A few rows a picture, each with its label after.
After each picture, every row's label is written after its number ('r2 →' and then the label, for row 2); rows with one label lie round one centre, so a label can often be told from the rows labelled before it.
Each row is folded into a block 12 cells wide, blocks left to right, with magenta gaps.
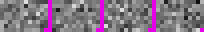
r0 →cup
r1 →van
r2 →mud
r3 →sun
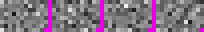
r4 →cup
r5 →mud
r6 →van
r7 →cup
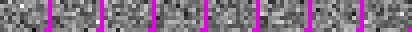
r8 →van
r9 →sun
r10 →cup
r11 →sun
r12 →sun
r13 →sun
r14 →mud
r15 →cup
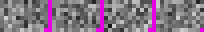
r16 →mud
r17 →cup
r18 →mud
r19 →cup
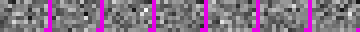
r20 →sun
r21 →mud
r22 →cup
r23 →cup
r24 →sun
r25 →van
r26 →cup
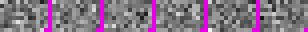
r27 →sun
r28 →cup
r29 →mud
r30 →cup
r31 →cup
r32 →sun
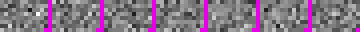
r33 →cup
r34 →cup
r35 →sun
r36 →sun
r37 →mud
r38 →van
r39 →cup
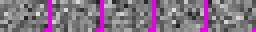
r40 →cup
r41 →cup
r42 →sun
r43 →mud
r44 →mud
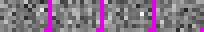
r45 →cup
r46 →sun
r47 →cup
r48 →van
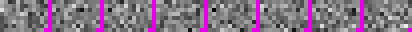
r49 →sun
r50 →van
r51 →van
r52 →sun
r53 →van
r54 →van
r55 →mud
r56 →mud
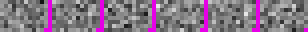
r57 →sun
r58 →cup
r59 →mud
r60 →van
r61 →cup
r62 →van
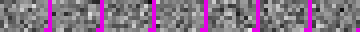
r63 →van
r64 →cup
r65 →cup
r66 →cup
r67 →sun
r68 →mud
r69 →van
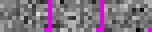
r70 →cup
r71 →sun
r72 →van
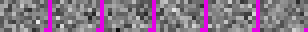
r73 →van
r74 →mud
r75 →mud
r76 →mud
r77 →mud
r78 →mud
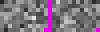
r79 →mud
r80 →sun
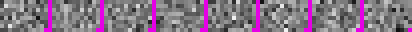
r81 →mud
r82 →mud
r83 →van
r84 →sun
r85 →mud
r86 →van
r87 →sun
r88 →van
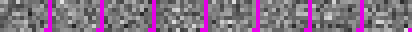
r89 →sun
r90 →mud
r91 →mud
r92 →mud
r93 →sun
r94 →cup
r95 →van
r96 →sun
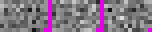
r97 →van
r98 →cup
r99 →van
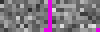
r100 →van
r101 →mud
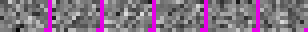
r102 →mud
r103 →cup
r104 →cup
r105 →cup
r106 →sun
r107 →sun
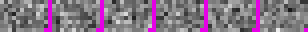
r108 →cup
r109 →sun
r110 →sun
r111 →sun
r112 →van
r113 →cup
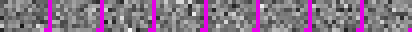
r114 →mud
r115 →cup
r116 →van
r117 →cup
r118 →mud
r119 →van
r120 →van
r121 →mud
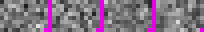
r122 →mud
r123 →sun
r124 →cup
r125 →sun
